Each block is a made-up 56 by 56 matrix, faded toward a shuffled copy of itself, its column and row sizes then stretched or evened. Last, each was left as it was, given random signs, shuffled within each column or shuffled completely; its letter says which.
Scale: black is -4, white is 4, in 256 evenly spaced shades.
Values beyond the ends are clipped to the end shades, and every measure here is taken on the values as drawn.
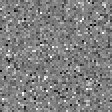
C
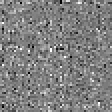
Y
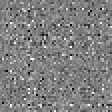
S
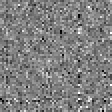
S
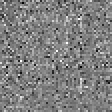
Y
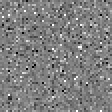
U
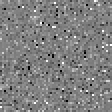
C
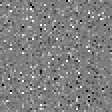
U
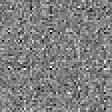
Y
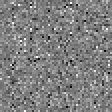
U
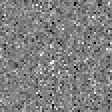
U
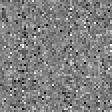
U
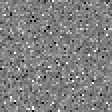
C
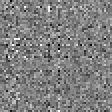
S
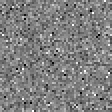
C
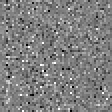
U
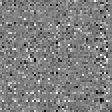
S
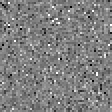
C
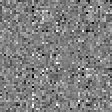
S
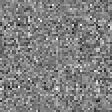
Y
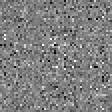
Y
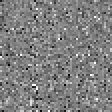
Y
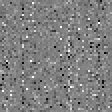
U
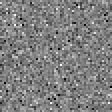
C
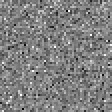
C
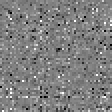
S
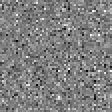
Y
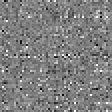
S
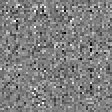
Y
